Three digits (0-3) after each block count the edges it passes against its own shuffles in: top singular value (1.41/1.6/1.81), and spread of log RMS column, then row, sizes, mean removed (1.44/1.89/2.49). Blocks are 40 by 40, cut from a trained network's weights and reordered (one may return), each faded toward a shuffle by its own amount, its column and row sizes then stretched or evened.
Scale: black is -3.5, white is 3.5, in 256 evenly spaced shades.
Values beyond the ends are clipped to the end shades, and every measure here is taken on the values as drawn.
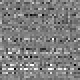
2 0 3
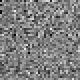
0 0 1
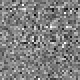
2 1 1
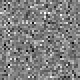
1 1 0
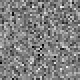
0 1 0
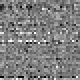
3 1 2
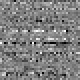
2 0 3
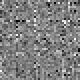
1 2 1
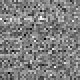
1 0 0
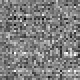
2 2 1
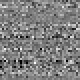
1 0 3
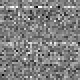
1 0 2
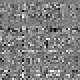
0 1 3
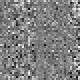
0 3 1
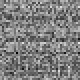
3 0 0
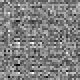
3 1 0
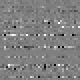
1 0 3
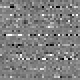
1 0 3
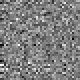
3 1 1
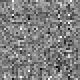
0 2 0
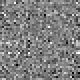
0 1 1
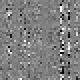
0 3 0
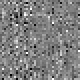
1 3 1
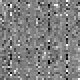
2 3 0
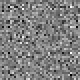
2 1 1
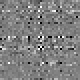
3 1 3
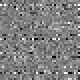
0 1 3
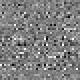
2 1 3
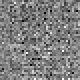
1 2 0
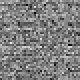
2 0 0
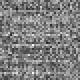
3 0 0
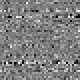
3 0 3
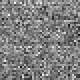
1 1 0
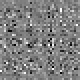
2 2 3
